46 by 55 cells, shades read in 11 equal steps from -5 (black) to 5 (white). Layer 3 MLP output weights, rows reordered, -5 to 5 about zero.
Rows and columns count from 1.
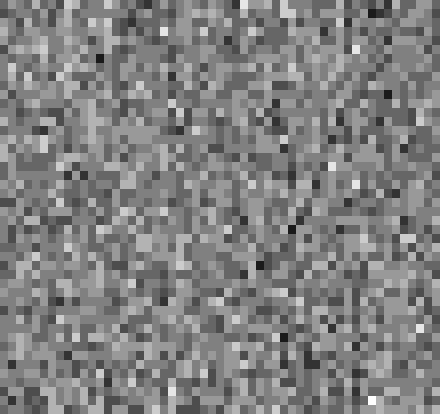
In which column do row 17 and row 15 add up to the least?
36
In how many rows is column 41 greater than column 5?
20
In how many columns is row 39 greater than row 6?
20
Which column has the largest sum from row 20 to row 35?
17
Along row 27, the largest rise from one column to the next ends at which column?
51
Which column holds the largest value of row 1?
31
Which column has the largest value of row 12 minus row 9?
22
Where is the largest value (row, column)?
45, 47
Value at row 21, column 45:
4
